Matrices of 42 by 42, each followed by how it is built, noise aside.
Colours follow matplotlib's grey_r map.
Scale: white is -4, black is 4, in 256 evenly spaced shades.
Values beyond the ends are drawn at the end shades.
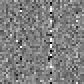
uneven columns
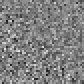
lower triangular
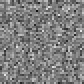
repeating columns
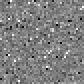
sparse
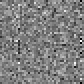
uneven columns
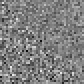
lower triangular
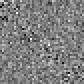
block diagonal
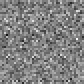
repeating columns
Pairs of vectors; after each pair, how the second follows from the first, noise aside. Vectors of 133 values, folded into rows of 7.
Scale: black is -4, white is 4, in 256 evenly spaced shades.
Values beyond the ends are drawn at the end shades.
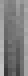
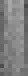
reversed, negated, shrunk.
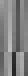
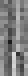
negated.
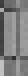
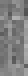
reversed, negated, shrunk.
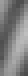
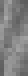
wrapped around, negated, shrunk.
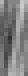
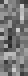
sign-scrambled.
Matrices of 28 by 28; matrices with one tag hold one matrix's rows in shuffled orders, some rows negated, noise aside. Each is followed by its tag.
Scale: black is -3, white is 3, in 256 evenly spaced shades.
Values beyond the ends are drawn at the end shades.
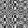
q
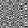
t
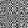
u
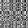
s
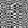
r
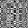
r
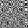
t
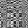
r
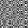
t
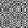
s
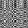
q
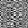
r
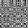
s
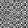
s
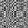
q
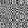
u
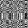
t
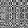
u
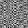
q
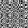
t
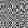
u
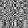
q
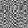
q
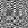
r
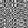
q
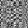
r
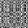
s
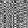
q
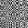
u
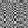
q
